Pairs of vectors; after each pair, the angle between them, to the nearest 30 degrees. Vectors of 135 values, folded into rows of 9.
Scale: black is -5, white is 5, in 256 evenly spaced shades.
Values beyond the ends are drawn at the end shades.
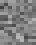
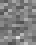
90 degrees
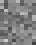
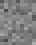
150 degrees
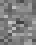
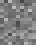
60 degrees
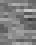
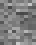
60 degrees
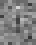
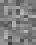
60 degrees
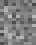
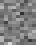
90 degrees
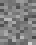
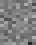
150 degrees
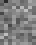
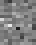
90 degrees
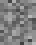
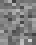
150 degrees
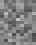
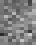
90 degrees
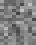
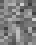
150 degrees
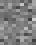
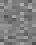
60 degrees
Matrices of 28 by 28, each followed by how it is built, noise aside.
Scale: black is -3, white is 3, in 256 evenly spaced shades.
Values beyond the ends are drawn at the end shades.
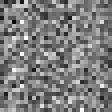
repeating rows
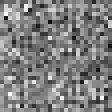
blocks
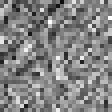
Hankel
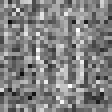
blocks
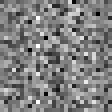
repeating rows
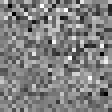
upper triangular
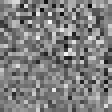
upper triangular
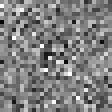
block diagonal
